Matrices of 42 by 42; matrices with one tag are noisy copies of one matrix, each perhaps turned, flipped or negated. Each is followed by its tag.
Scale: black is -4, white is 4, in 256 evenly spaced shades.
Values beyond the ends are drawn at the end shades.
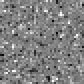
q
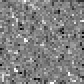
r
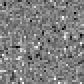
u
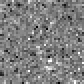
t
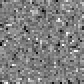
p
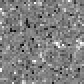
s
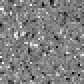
t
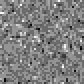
u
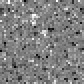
t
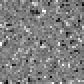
p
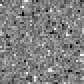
q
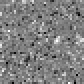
s
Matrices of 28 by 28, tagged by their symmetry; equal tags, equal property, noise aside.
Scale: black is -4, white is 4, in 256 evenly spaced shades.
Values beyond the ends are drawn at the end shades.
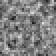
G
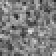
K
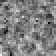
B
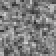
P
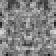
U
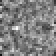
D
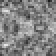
D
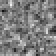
P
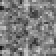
D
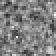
K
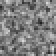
P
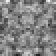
U
